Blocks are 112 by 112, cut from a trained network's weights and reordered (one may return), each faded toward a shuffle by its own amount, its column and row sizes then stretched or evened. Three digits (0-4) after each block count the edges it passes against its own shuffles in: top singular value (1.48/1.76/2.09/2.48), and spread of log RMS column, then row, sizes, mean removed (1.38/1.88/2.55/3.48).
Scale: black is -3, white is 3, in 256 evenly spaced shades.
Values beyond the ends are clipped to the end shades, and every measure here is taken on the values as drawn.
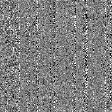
0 4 1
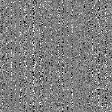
0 4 1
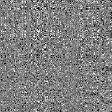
2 3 2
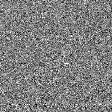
0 0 2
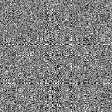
4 2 2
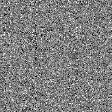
0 2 1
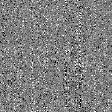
1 3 0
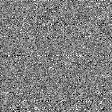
0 1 3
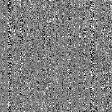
0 4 2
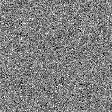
1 1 0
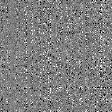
0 4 2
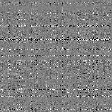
1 3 4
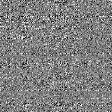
0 2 4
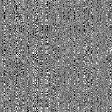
3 4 0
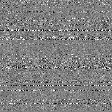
1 1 4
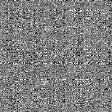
2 2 4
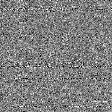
1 1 3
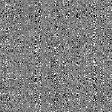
2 4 2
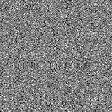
3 0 0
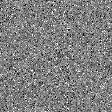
0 2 0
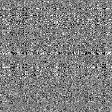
2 0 4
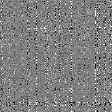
1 4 3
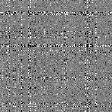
2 4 4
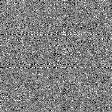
2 1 3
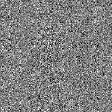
1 3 0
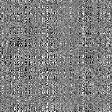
4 4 3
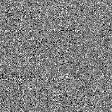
1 2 2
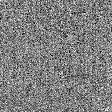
0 1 0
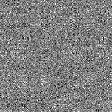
3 1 0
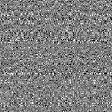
3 1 3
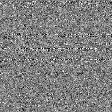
2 0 3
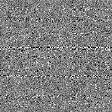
2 2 3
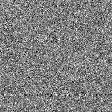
1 0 0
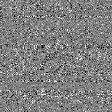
3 1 3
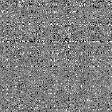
2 3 3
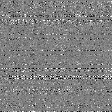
2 1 4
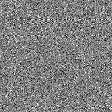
3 0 1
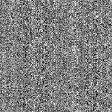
2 3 0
